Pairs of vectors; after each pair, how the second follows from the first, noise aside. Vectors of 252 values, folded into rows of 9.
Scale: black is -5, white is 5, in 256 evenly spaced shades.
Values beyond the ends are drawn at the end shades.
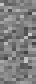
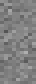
negated, shrunk.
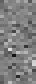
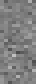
negated, shrunk.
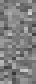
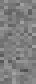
negated, shrunk.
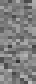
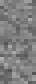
negated, shrunk.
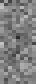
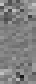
wrapped around, negated, partly zeroed.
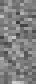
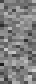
wrapped around, negated.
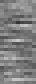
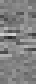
wrapped around, negated, partly zeroed.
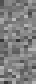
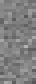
negated, shrunk.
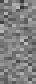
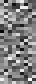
negated, scaled up.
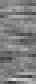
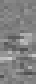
negated, partly zeroed.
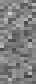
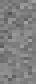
negated, shrunk.
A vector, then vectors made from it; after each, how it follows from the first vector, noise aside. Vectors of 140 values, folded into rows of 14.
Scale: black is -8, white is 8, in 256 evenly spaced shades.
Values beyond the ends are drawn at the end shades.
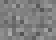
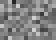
wrapped around, negated, scaled up.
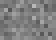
reversed, negated.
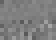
wrapped around, negated, partly zeroed.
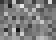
wrapped around, negated, scaled up.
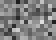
wrapped around, scaled up.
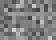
reversed, negated, scaled up.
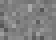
wrapped around, partly zeroed.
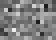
reversed, negated, scaled up.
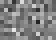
reversed, negated, scaled up.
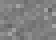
wrapped around, negated, partly zeroed.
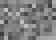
wrapped around, negated, scaled up.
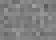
reversed, negated, shrunk.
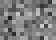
wrapped around, scaled up.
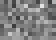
wrapped around, negated, scaled up.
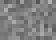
wrapped around, negated.
